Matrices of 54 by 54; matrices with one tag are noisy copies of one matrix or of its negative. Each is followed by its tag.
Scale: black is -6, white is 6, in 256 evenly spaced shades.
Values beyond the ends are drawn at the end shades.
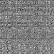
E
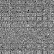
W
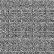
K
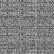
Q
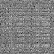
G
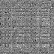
G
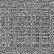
G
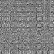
W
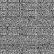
Q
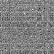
W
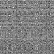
E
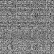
E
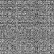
E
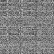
Q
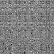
E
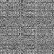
Q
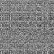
W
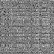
G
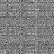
Q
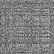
G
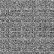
K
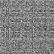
K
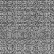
E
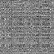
G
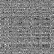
G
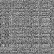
G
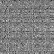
K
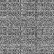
Q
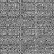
Q
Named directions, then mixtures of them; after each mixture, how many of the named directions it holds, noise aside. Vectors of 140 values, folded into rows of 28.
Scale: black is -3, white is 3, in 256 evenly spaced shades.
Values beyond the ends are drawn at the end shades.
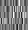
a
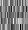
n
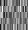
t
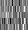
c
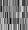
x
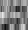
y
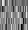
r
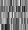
four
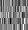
two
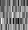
two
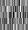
two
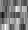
one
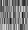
four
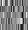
two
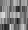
one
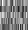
three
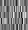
one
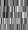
four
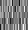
two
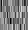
three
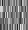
four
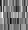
four
